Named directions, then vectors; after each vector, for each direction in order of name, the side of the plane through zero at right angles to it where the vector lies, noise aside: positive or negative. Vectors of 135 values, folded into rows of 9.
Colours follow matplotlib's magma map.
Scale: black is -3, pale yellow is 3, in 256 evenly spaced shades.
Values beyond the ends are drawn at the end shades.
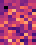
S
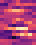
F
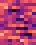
negative, negative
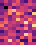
positive, positive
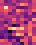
positive, negative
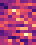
positive, positive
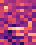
positive, negative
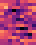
negative, negative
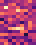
positive, negative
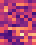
positive, negative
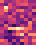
positive, negative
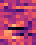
negative, positive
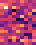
negative, negative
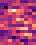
positive, positive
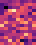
positive, positive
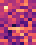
positive, negative
